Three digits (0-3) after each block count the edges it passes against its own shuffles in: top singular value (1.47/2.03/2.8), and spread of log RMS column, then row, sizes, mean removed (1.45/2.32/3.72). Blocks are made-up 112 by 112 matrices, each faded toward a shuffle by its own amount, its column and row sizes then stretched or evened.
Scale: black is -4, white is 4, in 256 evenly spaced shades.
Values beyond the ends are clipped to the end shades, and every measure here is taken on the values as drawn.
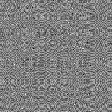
3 0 0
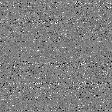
0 0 2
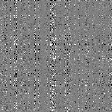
2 3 2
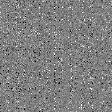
0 2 1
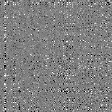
2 2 2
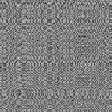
3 0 2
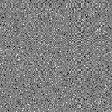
3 1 0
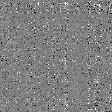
0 2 2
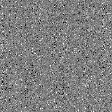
0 2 0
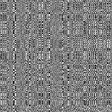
3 3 0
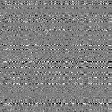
3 0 3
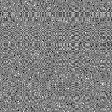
3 0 1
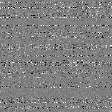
1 1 3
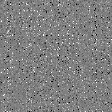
0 2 1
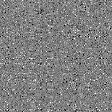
2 1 1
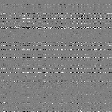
3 1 3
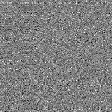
2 0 1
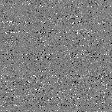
0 1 2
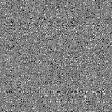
2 1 1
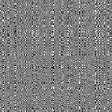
3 3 2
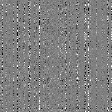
1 3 1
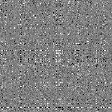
2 2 2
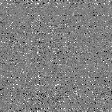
1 1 2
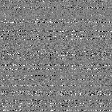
1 1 3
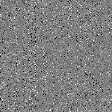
0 2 0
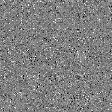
1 1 1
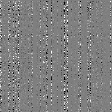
1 3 1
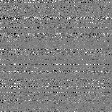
1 1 3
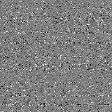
1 1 2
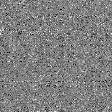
1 0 2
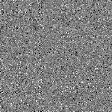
1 1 1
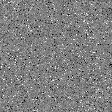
0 0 1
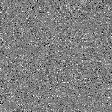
1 0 1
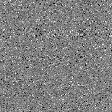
1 0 1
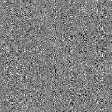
2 2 1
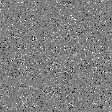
0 1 1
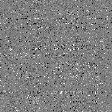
1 1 2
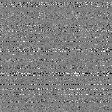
1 1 3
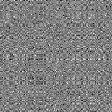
3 0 2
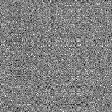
2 0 1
